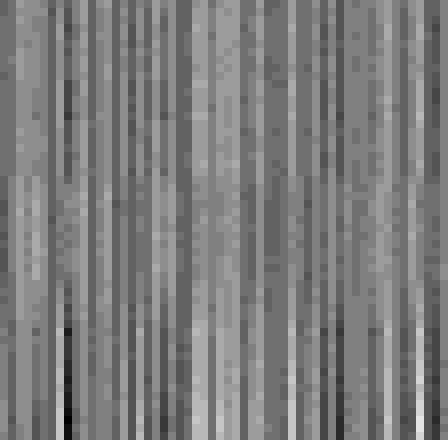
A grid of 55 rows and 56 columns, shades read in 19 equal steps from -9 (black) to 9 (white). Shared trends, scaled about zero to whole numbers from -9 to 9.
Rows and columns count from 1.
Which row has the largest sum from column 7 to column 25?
25
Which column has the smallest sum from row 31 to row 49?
9
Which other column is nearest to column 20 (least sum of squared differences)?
3
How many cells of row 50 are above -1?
29
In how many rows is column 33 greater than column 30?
1
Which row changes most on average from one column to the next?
53
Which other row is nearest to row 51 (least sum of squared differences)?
52
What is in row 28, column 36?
-1
